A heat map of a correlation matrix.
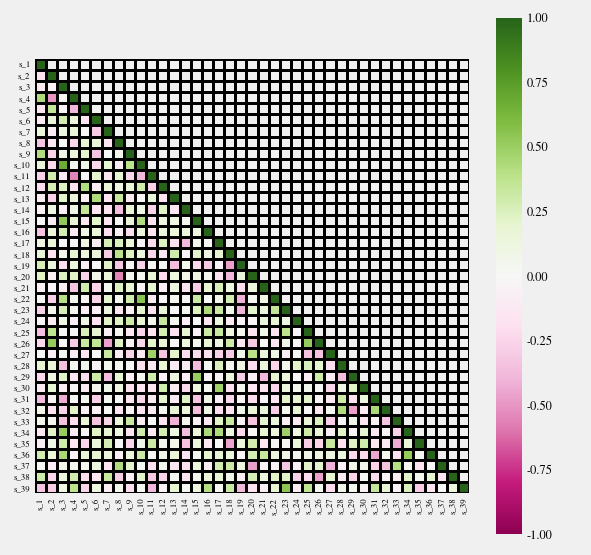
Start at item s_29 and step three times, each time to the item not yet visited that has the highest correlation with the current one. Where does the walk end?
s_10
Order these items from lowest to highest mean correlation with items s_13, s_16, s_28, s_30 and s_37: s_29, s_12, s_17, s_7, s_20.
s_20, s_7, s_29, s_12, s_17
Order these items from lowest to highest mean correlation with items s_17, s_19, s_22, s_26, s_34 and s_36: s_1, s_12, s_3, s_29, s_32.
s_32, s_29, s_1, s_12, s_3
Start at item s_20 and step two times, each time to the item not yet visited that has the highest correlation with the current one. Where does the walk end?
s_11
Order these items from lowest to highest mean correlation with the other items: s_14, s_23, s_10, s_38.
s_14, s_38, s_10, s_23
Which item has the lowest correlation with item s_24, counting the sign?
s_38
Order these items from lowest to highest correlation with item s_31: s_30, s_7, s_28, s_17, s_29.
s_29, s_17, s_7, s_30, s_28
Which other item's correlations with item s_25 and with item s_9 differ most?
s_1
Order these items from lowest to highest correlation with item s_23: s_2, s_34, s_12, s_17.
s_2, s_12, s_17, s_34
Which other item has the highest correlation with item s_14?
s_5
